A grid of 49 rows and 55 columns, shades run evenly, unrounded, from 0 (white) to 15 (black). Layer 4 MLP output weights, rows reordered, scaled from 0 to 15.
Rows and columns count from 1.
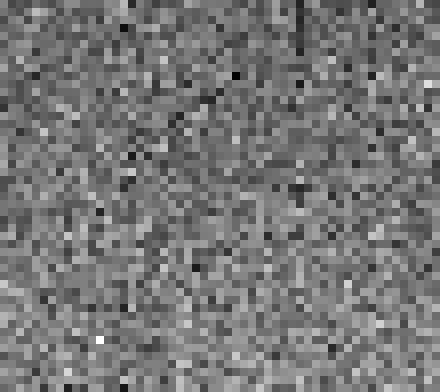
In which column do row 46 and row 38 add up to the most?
52
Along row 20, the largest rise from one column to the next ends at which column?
17
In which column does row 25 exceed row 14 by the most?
42
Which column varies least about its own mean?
36
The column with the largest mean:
38
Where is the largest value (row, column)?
10, 30
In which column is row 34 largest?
25
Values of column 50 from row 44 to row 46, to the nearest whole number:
6 6 6
